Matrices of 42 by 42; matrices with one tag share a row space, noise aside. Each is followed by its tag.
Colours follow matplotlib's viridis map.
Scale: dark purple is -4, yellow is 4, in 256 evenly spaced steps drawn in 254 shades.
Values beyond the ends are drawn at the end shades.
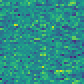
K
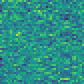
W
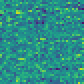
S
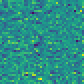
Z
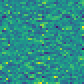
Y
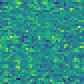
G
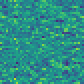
K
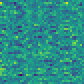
W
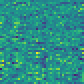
S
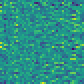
K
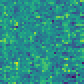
K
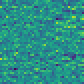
K
